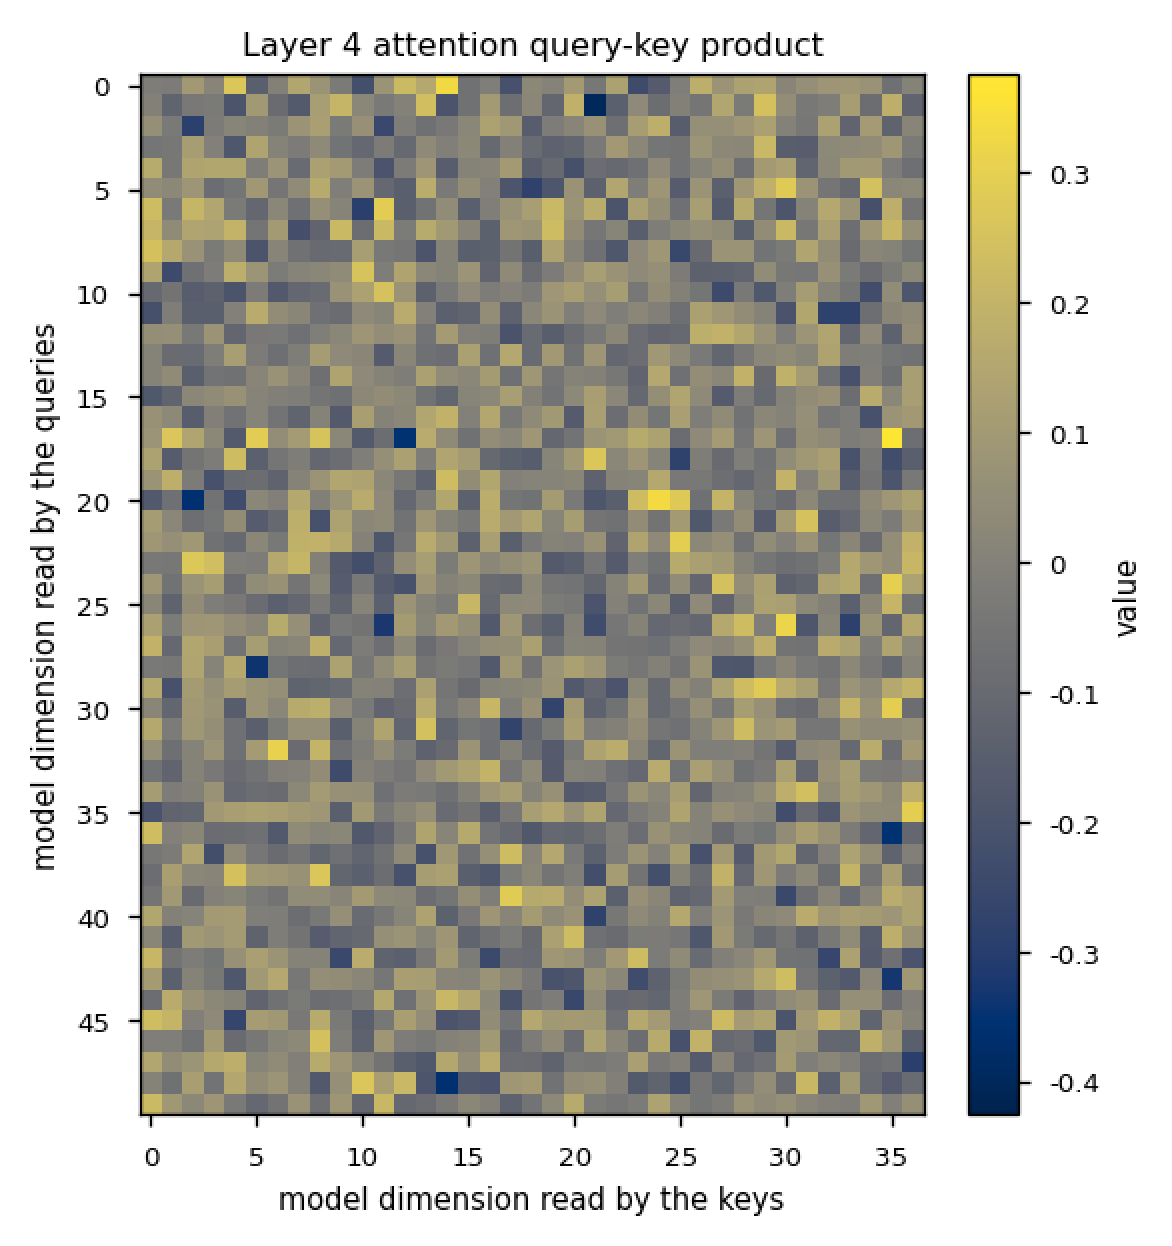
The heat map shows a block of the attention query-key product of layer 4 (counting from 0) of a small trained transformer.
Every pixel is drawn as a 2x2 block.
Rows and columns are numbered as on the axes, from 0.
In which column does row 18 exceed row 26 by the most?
21
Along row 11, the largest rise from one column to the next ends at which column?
31
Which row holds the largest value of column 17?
39
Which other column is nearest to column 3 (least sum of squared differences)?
6
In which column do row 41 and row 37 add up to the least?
26
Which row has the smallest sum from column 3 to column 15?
37
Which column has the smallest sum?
22
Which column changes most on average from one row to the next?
30
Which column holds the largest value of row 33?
16
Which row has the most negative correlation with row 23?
10
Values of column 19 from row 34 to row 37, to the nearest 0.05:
0.05 0.15 -0.1 0.15
